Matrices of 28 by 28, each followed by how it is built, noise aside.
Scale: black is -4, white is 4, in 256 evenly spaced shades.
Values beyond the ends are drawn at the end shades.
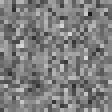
repeating rows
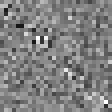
banded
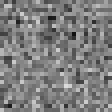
blocks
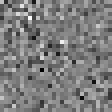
block diagonal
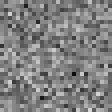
noise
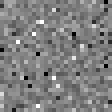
sparse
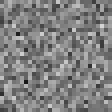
noise
